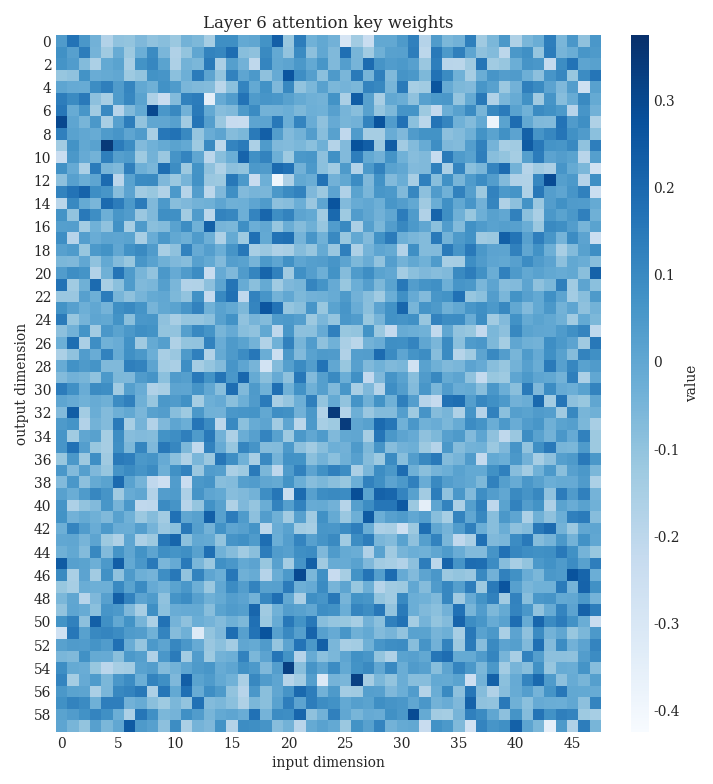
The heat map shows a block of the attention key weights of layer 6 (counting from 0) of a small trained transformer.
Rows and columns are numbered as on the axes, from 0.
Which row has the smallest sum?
25
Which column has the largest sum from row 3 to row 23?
18
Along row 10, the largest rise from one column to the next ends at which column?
34
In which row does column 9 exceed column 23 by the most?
55
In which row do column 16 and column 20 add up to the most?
54
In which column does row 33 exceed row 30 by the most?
28
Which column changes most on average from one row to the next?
19
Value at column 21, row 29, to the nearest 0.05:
0.15
